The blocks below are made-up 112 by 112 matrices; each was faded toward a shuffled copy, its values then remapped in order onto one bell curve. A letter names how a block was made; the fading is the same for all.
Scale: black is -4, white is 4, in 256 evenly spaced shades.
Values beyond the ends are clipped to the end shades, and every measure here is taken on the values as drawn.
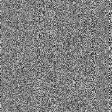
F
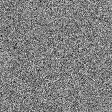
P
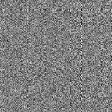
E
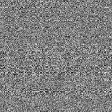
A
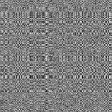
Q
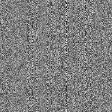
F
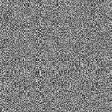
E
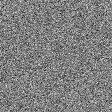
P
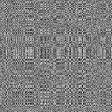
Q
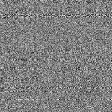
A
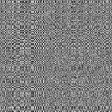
Q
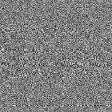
A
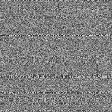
A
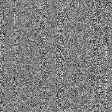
F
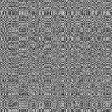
Q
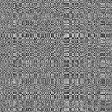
Q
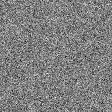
P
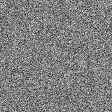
P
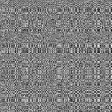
Q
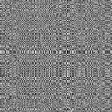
Q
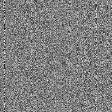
F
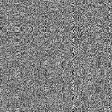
E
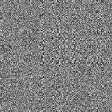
E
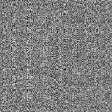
E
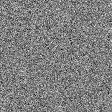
P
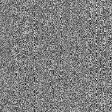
F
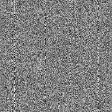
F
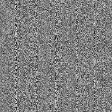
F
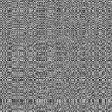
Q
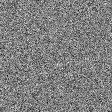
P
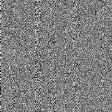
F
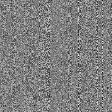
F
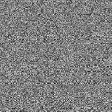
A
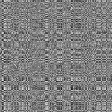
Q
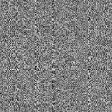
E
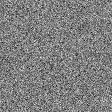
P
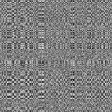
Q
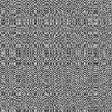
Q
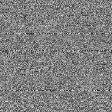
A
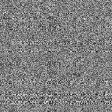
A
